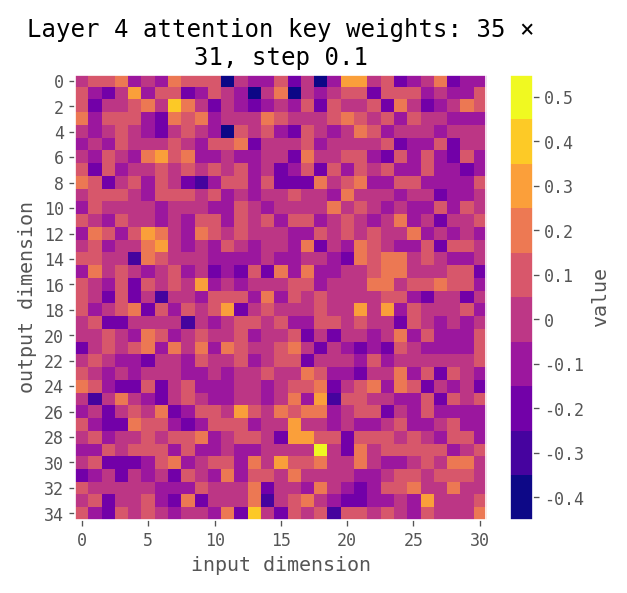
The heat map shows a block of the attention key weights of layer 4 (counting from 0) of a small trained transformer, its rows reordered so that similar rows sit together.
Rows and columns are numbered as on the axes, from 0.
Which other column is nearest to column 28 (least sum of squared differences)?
29
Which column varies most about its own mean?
18
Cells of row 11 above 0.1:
1
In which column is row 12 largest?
5
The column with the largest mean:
21
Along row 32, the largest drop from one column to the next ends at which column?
14
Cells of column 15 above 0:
9
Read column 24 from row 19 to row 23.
-0.2 0.2 0.1 0 0.2
